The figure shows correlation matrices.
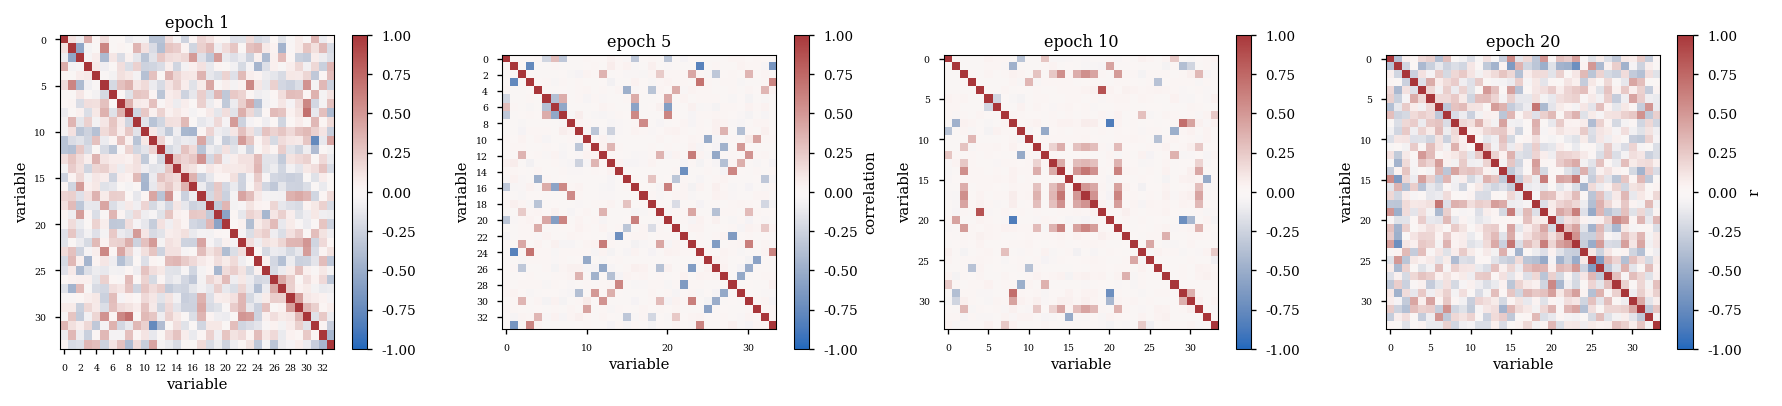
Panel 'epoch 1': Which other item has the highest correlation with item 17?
13
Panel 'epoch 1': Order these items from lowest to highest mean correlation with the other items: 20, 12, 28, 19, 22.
12, 20, 19, 28, 22
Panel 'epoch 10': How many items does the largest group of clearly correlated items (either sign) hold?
9
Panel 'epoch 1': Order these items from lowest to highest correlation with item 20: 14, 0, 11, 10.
11, 10, 0, 14
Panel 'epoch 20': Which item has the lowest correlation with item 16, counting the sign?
24
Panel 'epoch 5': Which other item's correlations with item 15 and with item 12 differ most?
23
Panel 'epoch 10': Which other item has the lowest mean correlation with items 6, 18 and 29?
20
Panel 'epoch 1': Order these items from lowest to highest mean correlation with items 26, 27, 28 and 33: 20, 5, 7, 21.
5, 21, 20, 7
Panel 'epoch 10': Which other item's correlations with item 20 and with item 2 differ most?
8
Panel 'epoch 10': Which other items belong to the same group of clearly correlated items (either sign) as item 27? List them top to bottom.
22
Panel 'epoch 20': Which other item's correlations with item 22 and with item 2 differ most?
31
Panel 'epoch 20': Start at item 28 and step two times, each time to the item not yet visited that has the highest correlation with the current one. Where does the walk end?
29
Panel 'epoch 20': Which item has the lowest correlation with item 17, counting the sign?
25
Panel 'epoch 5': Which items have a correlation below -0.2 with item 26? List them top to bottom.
2, 12, 19, 23, 30
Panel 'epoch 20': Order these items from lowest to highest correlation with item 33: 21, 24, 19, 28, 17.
21, 24, 19, 17, 28
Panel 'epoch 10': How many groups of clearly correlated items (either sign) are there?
10
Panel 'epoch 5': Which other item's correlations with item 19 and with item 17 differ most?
8
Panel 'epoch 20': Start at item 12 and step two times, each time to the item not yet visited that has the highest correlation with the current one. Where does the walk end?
15
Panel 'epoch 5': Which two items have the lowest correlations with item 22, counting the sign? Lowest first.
14, 28
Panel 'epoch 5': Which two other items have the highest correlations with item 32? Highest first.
4, 21
